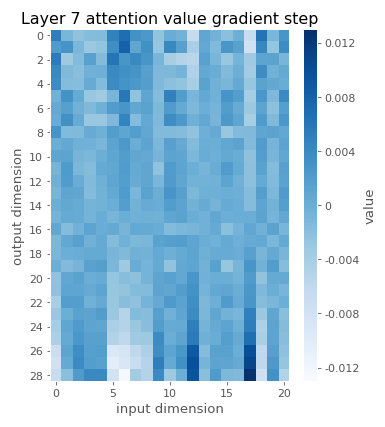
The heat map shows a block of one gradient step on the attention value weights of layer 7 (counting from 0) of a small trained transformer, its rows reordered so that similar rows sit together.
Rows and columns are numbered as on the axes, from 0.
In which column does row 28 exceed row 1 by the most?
17
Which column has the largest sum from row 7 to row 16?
6
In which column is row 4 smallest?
12
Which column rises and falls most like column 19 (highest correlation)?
3
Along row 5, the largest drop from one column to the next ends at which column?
7
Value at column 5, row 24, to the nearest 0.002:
-0.004
